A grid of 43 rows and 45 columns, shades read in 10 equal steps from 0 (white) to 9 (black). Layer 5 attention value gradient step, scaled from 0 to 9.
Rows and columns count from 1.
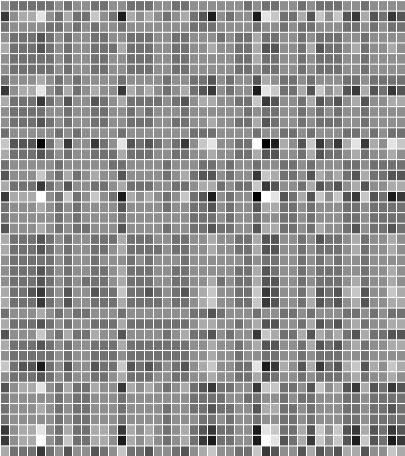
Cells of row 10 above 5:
9
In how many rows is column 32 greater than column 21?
19
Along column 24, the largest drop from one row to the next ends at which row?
43
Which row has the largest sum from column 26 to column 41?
14
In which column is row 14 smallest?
29
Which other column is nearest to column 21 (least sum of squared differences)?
11
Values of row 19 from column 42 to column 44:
6 5 8
